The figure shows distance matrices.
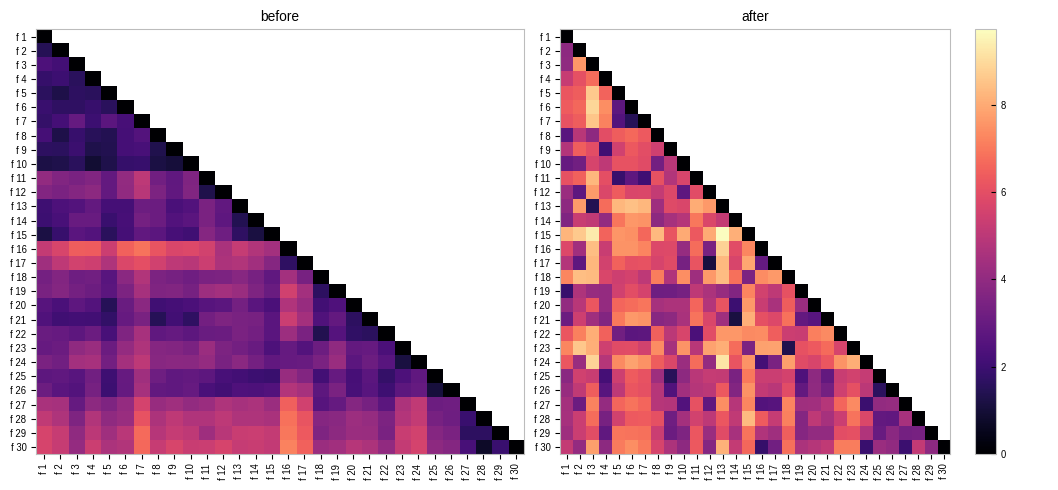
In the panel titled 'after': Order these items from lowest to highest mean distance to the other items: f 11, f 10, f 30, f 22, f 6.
f 10, f 30, f 11, f 22, f 6
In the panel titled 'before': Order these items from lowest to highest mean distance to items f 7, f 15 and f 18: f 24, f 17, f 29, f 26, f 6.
f 6, f 26, f 24, f 17, f 29
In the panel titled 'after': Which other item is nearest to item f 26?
f 25
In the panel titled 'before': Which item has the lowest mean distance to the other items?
f 5
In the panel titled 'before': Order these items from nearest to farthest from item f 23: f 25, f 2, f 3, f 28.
f 25, f 2, f 3, f 28
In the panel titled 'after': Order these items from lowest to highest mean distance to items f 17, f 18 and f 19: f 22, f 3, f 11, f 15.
f 11, f 22, f 15, f 3
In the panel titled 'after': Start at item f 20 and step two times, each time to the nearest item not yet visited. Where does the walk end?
f 21
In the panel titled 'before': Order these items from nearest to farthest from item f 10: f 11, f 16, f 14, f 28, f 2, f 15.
f 2, f 15, f 14, f 11, f 28, f 16
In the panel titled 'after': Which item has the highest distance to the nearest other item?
f 15
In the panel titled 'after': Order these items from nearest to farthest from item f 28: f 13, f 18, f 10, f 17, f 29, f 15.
f 29, f 10, f 17, f 13, f 18, f 15
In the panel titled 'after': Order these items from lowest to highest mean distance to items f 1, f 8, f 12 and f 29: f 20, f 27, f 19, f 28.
f 19, f 27, f 20, f 28
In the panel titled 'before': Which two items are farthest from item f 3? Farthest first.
f 16, f 17
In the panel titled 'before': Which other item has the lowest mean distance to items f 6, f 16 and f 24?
f 23
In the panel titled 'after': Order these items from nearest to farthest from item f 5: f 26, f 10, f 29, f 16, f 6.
f 6, f 26, f 10, f 29, f 16
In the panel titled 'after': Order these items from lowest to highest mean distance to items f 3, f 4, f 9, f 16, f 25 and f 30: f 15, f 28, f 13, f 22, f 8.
f 28, f 8, f 13, f 22, f 15
